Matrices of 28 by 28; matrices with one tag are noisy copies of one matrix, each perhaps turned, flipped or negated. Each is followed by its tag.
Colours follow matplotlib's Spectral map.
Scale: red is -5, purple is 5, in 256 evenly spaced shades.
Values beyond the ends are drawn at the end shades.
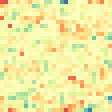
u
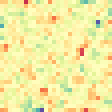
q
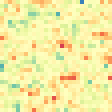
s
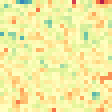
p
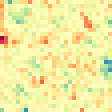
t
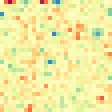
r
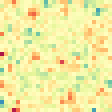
r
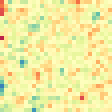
p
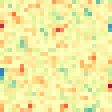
q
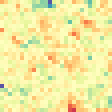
t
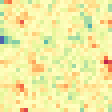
t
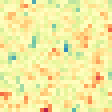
s
